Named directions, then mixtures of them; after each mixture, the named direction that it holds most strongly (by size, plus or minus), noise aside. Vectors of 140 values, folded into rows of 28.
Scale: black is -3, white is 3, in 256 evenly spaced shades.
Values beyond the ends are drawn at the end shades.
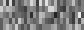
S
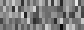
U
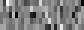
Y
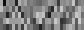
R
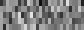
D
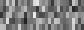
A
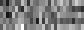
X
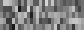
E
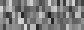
D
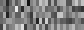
X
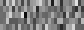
U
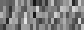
A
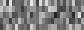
S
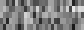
A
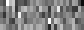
A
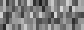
A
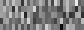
U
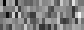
R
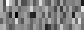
Y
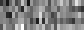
X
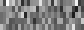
U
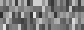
A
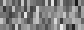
U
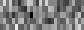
S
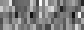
S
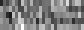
X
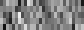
D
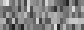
E
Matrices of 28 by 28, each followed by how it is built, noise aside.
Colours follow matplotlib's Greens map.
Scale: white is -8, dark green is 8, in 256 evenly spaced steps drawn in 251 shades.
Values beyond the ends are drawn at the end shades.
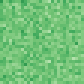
repeating rows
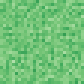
repeating columns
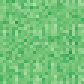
blocks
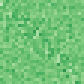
banded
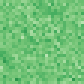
Toeplitz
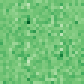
uneven columns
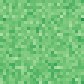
repeating columns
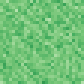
Toeplitz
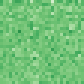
low rank
